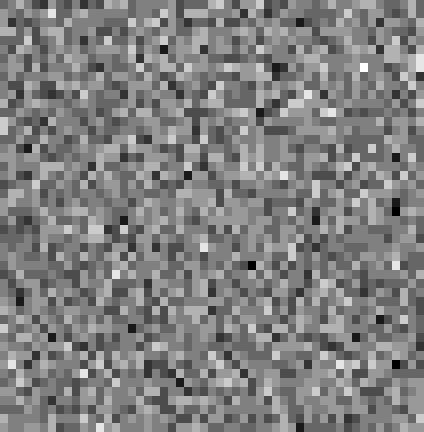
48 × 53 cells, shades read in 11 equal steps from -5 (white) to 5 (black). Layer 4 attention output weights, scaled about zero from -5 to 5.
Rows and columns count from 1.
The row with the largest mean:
38
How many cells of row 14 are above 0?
16
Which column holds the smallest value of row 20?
36
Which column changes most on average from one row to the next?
11
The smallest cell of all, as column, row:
46, 8
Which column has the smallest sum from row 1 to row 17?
17
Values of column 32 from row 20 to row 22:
-2 0 2
